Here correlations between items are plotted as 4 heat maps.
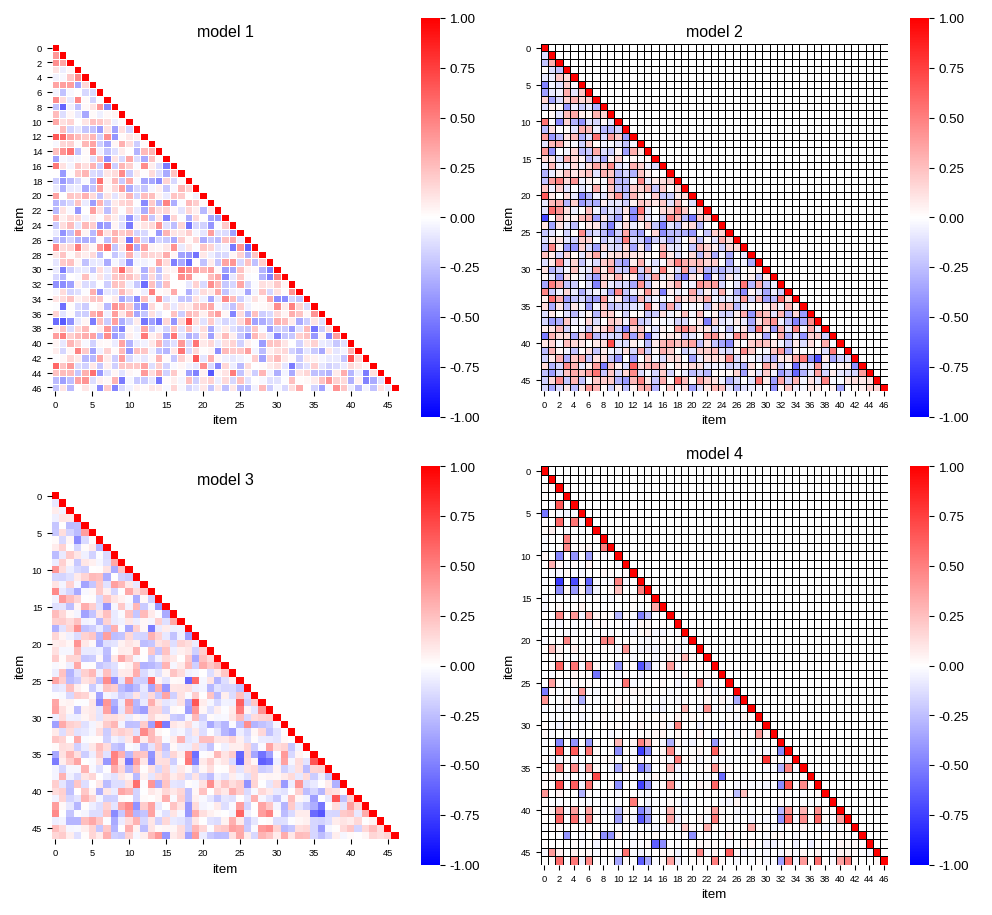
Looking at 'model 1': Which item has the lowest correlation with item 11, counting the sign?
34
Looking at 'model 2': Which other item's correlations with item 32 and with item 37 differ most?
34
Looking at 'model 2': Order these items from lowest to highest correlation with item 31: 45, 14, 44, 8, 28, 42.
45, 42, 14, 44, 28, 8
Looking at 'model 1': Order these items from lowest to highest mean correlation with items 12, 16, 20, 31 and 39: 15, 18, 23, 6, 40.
15, 6, 18, 40, 23
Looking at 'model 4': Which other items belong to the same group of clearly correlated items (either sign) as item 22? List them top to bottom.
19, 28, 42
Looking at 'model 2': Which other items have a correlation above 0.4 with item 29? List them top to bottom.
2, 18, 38, 45
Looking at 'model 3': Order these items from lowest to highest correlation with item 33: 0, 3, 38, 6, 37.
38, 6, 37, 0, 3
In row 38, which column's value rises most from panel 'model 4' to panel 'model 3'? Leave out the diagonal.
41
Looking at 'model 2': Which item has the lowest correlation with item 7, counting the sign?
32
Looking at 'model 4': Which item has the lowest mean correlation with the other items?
13
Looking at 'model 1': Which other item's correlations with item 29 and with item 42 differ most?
30
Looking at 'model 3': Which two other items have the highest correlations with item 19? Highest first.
28, 25
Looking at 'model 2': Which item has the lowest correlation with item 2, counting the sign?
10
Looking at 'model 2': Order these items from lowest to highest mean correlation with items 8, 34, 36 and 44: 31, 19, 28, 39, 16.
28, 31, 39, 19, 16
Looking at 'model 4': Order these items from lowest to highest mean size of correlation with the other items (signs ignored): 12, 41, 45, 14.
12, 45, 14, 41
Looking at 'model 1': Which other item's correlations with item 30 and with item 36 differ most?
17
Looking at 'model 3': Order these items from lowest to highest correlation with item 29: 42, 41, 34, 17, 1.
41, 17, 1, 42, 34
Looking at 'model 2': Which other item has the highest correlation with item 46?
6
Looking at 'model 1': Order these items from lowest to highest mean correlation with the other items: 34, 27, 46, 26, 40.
26, 46, 34, 40, 27
